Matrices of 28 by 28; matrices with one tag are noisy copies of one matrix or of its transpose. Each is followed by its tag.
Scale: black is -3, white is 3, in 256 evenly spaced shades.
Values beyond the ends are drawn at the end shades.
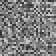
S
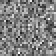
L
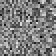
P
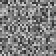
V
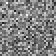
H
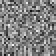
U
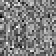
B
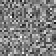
P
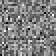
U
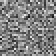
H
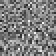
P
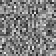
L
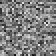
U
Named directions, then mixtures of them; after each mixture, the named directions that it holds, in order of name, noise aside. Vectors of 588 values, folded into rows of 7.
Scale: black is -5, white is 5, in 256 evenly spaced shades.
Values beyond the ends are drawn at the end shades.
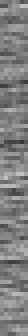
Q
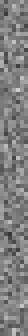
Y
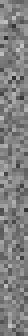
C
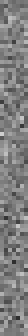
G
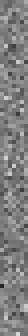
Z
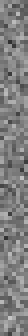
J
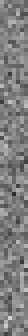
G, J, Y.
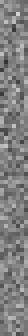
C, J, Y.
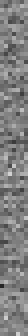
Q, Z.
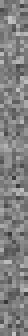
G, Q, Y.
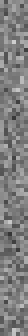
Y.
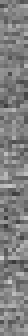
G, Q.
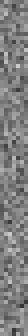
Y.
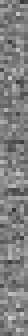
C, J, Q.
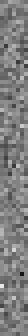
C, G, Z.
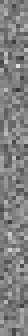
Y.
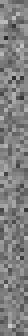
C.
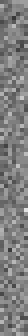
C, G.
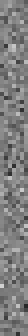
Z.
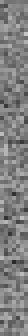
G, Q, Y.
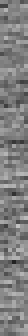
G, Q.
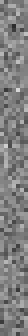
C, G, Y.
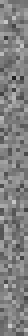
C.
